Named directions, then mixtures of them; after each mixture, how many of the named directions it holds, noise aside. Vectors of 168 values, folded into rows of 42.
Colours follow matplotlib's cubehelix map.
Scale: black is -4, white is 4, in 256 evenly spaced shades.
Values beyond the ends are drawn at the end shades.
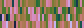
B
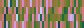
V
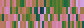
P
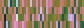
one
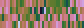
one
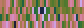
two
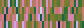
one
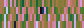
three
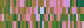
one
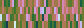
two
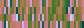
two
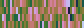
three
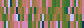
two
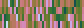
two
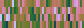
one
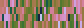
three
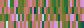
three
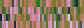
one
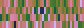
two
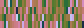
two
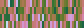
three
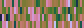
one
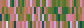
three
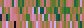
two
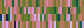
one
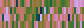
three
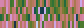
two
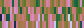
one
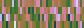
one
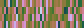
one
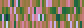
two
